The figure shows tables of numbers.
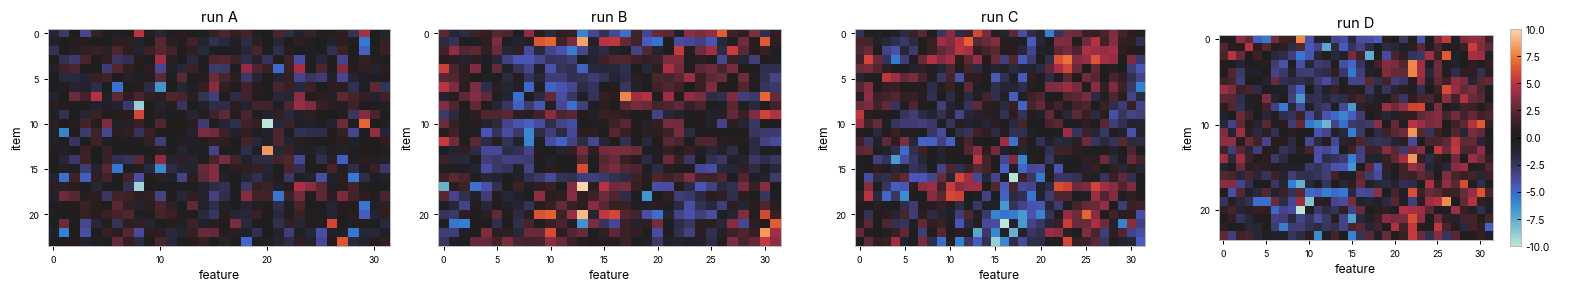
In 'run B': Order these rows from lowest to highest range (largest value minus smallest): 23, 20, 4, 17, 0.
23, 4, 0, 20, 17
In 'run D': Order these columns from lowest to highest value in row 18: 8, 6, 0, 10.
10, 8, 6, 0
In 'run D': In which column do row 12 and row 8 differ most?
22
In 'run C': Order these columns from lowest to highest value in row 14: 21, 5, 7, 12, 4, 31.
4, 5, 21, 7, 12, 31
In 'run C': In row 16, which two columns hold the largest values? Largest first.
11, 12
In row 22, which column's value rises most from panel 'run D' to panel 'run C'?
9
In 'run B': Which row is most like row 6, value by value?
12
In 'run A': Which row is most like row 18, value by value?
4
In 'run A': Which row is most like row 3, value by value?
14
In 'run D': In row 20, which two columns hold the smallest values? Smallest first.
9, 6
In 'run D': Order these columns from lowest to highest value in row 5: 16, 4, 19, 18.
16, 18, 4, 19
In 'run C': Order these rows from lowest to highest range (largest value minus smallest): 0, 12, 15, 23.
15, 12, 0, 23
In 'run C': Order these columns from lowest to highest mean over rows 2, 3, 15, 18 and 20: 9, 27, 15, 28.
15, 9, 27, 28
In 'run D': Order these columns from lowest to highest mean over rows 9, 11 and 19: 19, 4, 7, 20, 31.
4, 7, 19, 31, 20
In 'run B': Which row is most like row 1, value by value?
20
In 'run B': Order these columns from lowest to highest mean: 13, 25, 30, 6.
6, 25, 13, 30
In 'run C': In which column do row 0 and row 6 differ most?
21
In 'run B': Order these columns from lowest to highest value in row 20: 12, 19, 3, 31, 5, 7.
19, 7, 3, 31, 5, 12
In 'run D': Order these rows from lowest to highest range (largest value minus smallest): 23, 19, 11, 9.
9, 23, 11, 19
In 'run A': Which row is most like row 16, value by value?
22
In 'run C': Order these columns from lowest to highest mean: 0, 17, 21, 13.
17, 21, 13, 0
